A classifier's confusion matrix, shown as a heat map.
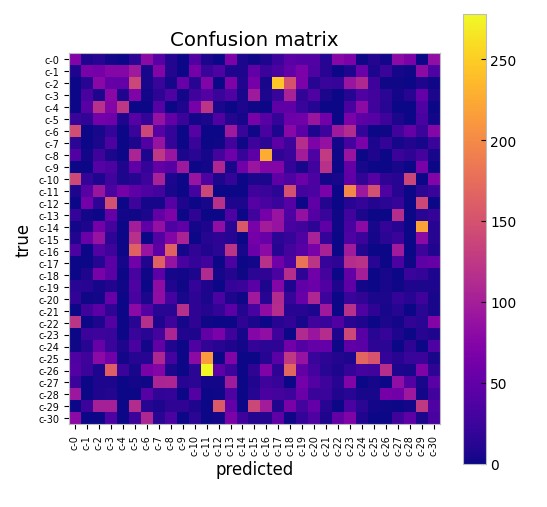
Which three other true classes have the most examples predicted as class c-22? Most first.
c-6, c-0, c-30
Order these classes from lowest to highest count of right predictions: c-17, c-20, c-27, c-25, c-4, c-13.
c-13, c-17, c-27, c-20, c-4, c-25
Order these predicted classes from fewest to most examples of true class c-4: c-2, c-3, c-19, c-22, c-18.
c-22, c-19, c-18, c-3, c-2
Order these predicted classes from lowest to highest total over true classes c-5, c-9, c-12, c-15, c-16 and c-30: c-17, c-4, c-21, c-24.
c-4, c-24, c-17, c-21
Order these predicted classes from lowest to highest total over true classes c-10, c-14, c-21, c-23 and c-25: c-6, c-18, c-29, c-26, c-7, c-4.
c-4, c-26, c-6, c-18, c-29, c-7
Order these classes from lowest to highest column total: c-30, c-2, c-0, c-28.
c-28, c-30, c-0, c-2
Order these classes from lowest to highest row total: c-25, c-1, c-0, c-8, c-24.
c-24, c-0, c-1, c-8, c-25
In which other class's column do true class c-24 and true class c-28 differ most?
c-0
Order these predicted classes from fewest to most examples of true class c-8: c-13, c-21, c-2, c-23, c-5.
c-2, c-13, c-23, c-5, c-21
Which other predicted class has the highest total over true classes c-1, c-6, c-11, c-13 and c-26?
c-18
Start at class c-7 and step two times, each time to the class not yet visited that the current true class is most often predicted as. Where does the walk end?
c-17
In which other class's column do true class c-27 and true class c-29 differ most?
c-12
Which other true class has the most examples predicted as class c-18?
c-26
